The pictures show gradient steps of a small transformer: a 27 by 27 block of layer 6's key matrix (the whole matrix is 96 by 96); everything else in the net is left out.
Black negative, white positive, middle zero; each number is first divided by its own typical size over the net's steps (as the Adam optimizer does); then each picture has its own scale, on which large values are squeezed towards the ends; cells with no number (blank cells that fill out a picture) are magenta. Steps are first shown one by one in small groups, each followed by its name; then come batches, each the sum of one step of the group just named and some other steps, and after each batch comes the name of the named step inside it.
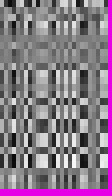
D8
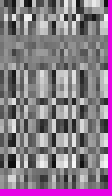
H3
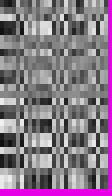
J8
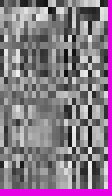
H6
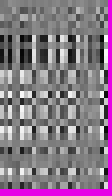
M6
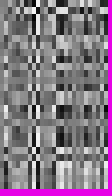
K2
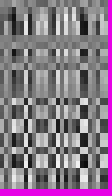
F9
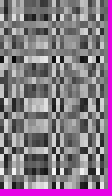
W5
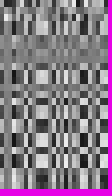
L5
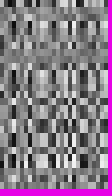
D8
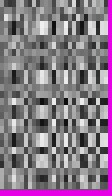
L5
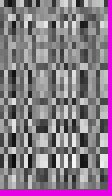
D8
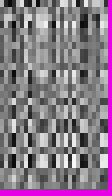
D8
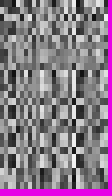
H3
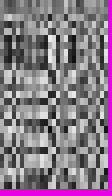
M6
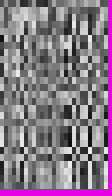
H6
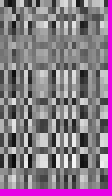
D8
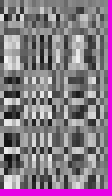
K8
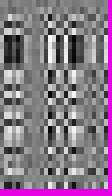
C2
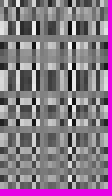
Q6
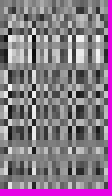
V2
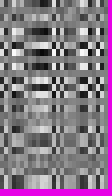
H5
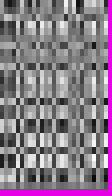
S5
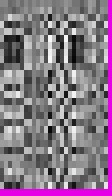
C2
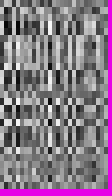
V2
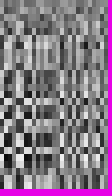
V2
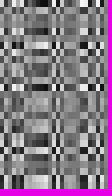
H5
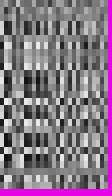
Q6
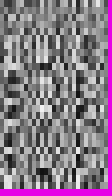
K8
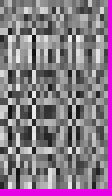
V2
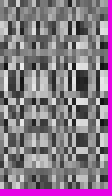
Q6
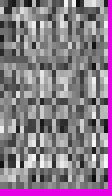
S5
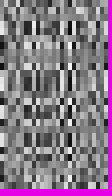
Q6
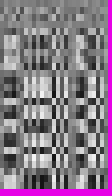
K8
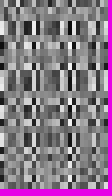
Q6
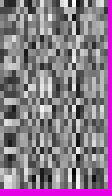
K8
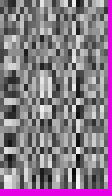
K8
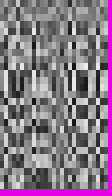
Q6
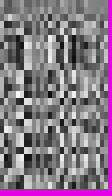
C2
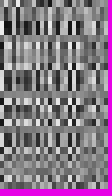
Q6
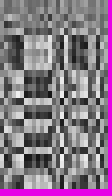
C2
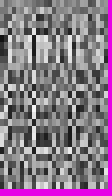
V2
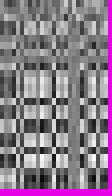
S5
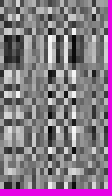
C2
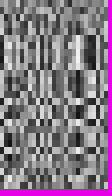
K8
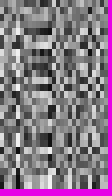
H5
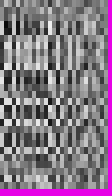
V2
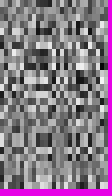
H5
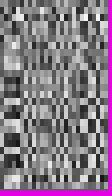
K8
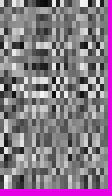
H5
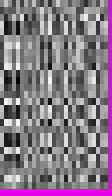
K8
